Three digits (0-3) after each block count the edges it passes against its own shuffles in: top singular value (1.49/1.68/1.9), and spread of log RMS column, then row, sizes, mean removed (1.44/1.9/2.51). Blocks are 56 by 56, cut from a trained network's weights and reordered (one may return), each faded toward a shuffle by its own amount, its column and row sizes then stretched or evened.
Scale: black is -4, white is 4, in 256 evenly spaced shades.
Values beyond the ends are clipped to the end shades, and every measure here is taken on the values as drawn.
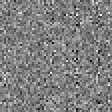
2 2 1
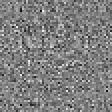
2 1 2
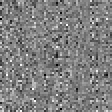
1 3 1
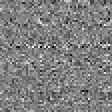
1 1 2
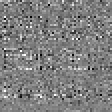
2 1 3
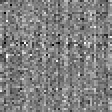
2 1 2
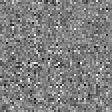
0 2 2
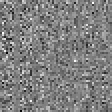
1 3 0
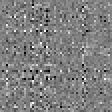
2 3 2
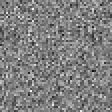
2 2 0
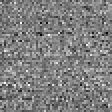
0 0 2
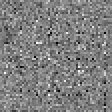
0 2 1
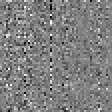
1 3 1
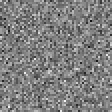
1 0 0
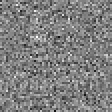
1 1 0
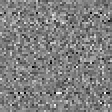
1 0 2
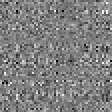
3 2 3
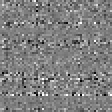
1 1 3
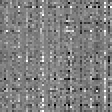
3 3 2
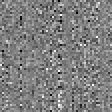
2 3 0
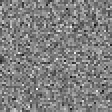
0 0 0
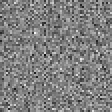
2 1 0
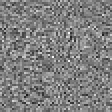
3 1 2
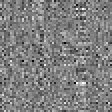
3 2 2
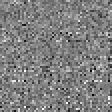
0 1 2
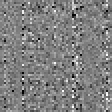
0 3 0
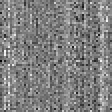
3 2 1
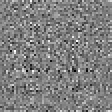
1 2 2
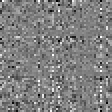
2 3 3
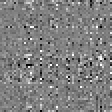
0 3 3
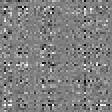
2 3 3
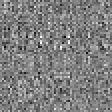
3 2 2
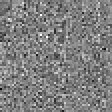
2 2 0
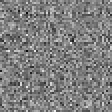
3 1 2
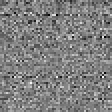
2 0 3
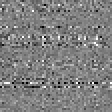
2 1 3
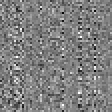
3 3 0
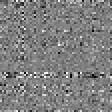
3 2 3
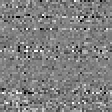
0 1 3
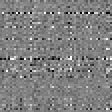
3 1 3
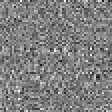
3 0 2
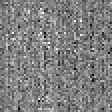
1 2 1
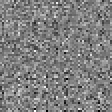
2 2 1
